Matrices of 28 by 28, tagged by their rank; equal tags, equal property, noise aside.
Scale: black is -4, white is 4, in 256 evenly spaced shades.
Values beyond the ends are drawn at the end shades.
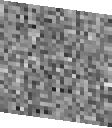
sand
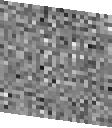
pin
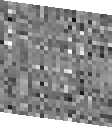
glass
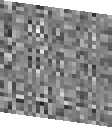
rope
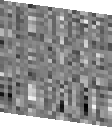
rope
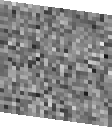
sand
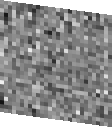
sand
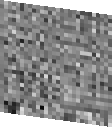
glass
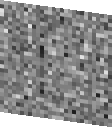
sand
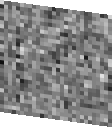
pin
